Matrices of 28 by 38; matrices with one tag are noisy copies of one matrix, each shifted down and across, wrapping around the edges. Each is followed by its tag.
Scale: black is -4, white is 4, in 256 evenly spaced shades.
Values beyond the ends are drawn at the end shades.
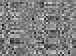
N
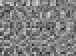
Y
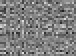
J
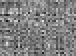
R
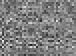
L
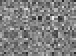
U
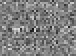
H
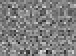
U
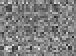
U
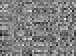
N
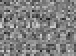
Y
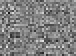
N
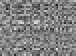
J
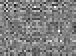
L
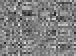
N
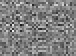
L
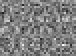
Y
